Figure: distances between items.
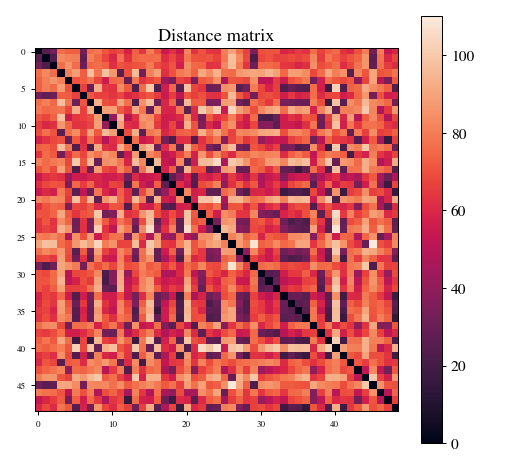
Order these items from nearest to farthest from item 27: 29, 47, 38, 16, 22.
16, 38, 22, 47, 29
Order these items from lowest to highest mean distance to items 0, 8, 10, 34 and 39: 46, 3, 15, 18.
18, 46, 15, 3
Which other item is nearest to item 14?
42
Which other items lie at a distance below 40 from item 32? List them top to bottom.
9, 10, 22, 30, 31, 38
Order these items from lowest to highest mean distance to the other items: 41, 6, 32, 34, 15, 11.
41, 34, 6, 32, 11, 15
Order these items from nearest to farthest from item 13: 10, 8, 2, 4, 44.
10, 2, 4, 8, 44
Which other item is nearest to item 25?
46
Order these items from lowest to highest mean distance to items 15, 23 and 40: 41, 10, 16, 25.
25, 41, 16, 10
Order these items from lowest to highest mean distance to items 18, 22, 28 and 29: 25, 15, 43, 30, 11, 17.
17, 30, 43, 25, 15, 11
